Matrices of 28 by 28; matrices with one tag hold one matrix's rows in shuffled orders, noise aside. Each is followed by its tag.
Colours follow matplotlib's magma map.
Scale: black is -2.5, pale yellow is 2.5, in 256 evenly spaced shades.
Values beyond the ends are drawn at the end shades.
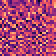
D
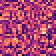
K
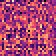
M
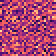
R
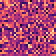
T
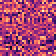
K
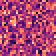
D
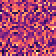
R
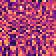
D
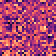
K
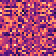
K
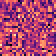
K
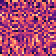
R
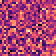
D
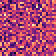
D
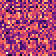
M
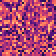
K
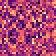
D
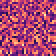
R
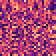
R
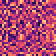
D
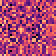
D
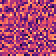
T
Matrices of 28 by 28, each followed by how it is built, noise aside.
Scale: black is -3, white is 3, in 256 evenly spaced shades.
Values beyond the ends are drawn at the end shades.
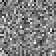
noise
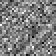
Hankel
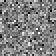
noise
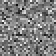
repeating columns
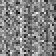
repeating rows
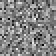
repeating rows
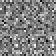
repeating columns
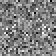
noise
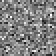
noise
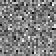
repeating columns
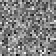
noise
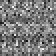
repeating columns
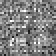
blocks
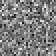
noise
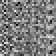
repeating rows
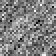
Hankel
